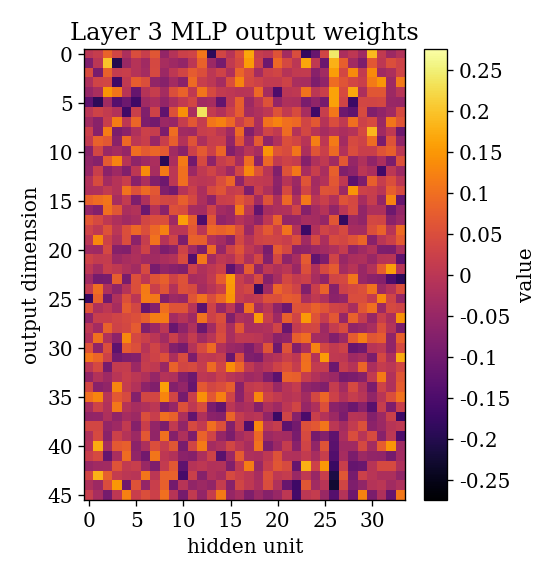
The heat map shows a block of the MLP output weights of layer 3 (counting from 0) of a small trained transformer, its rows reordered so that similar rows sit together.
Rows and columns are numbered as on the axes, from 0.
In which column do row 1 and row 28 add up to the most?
2
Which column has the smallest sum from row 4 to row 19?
8
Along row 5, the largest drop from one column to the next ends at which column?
28
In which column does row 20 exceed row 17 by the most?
27
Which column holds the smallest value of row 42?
26
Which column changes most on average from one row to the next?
1
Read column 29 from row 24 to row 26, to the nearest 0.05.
0.05 0.05 0.05
